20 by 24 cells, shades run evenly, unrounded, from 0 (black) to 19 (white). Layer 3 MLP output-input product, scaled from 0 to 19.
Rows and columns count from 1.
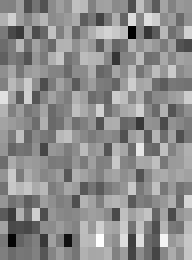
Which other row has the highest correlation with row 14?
6
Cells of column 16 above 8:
17
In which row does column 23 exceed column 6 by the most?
19
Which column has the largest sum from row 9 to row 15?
15
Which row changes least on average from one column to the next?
13
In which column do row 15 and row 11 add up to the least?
23
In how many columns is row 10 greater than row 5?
11
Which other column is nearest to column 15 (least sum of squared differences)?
1
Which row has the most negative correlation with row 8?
4
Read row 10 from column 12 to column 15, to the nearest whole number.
11 6 13 13
